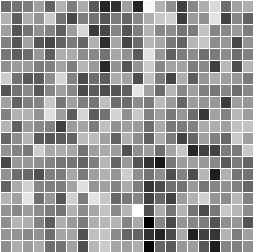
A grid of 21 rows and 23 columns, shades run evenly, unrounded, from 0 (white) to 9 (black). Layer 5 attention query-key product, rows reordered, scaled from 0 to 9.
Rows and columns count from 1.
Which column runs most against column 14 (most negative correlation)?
10
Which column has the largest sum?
16
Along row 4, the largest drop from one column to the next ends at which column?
11
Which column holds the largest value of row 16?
14
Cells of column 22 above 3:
16
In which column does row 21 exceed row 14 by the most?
20
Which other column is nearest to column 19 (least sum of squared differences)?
18
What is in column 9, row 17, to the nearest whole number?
1
